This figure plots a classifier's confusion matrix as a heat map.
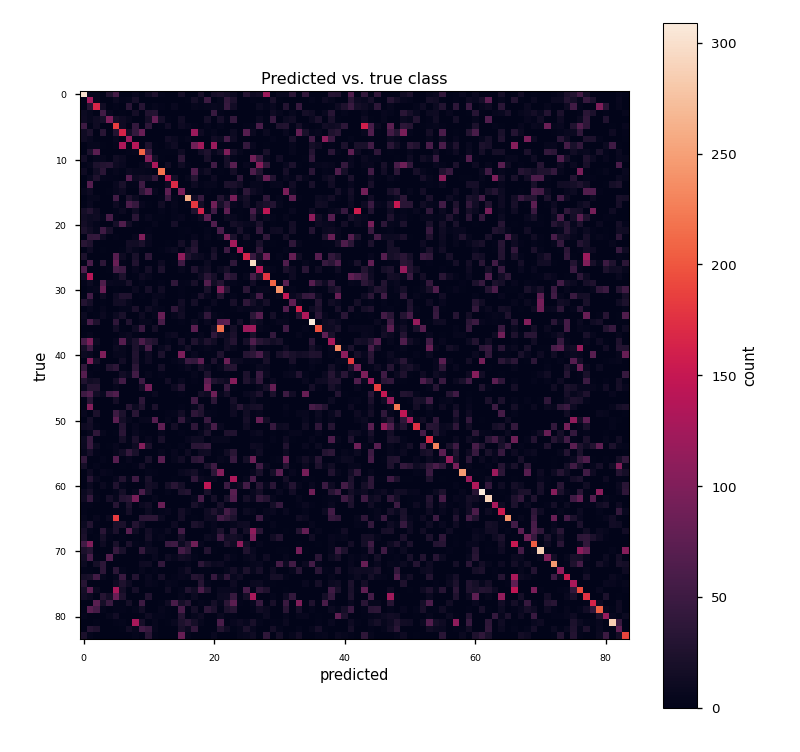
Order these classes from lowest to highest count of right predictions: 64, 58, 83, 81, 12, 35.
64, 83, 12, 58, 81, 35
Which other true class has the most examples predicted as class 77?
25
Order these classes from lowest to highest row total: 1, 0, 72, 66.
66, 1, 72, 0
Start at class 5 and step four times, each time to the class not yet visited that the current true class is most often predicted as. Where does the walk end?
35
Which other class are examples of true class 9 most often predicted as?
22
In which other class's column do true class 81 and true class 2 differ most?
8
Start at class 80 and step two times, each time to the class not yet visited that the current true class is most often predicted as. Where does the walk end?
76
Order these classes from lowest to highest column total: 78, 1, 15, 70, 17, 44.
78, 70, 15, 17, 44, 1
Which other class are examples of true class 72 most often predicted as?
43
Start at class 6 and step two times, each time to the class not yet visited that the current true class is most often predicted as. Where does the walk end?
48
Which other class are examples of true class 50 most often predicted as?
75
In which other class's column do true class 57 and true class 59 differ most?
23
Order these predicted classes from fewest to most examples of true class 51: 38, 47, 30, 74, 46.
30, 38, 47, 74, 46
